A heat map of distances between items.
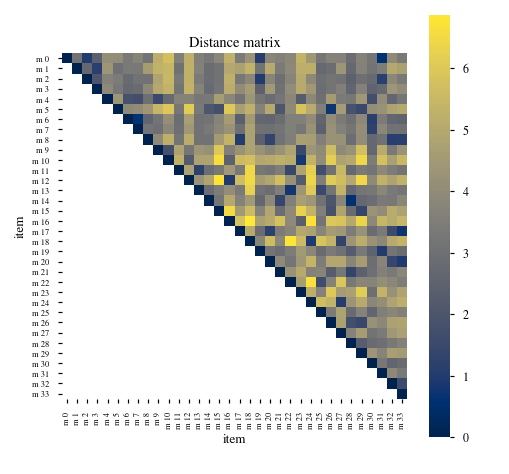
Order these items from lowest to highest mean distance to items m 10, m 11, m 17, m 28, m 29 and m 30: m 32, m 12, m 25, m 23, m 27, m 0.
m 25, m 32, m 0, m 23, m 27, m 12
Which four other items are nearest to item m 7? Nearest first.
m 6, m 30, m 4, m 25
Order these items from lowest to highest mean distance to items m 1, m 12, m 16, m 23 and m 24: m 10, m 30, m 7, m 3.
m 10, m 30, m 7, m 3
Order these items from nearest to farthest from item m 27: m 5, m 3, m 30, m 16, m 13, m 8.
m 30, m 3, m 8, m 5, m 13, m 16
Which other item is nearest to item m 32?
m 8
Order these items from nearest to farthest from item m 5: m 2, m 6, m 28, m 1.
m 28, m 1, m 2, m 6
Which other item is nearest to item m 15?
m 29
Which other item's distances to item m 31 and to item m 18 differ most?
m 0
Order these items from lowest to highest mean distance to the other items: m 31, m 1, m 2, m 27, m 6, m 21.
m 6, m 2, m 21, m 31, m 1, m 27
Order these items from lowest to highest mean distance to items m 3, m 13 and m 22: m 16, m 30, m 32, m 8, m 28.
m 28, m 30, m 8, m 32, m 16
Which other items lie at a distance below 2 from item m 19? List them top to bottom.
m 0, m 2, m 31
